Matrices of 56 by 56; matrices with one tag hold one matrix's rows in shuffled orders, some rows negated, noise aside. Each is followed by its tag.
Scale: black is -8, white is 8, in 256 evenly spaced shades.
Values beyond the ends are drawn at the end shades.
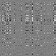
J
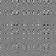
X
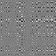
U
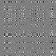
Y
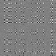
Y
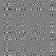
Y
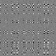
X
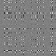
Y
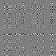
Y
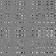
U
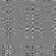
J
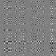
Y
